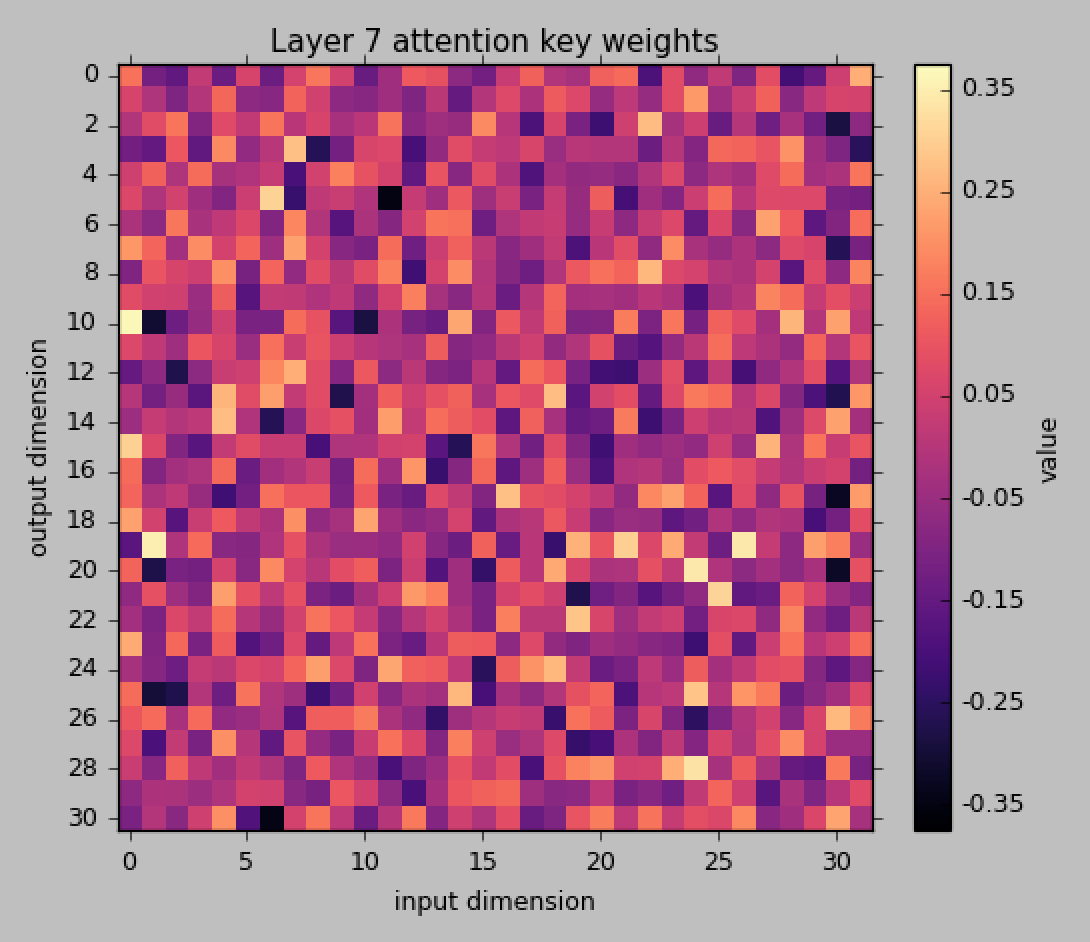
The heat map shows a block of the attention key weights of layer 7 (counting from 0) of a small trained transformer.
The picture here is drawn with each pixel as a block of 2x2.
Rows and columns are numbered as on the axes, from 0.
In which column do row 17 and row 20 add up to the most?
24
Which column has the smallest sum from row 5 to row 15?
19
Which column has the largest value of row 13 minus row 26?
18
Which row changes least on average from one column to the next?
29
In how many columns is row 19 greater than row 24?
14
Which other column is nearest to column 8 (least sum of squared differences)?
3
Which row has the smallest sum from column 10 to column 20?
15
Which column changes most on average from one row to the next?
30
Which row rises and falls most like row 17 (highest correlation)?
20
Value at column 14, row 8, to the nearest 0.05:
0.2
